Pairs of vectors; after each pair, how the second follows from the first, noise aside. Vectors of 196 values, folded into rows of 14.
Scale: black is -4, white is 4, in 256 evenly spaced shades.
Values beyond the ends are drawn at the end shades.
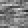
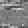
partly zeroed.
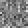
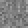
shrunk.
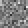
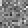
sign-scrambled.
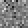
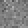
negated, shrunk.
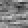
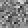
sign-scrambled.
